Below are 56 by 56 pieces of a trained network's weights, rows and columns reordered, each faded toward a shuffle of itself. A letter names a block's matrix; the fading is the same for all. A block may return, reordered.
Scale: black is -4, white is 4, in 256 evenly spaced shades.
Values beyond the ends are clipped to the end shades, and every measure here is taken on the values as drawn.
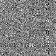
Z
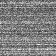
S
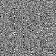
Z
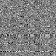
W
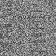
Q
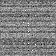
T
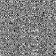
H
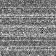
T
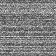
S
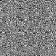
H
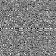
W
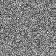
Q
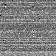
T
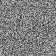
Q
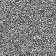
Q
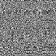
H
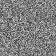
Q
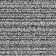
S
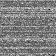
T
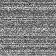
S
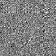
Z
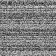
S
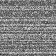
S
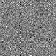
Z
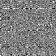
W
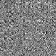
H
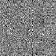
Z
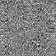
Z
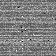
T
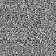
H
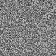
Q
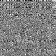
W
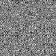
H
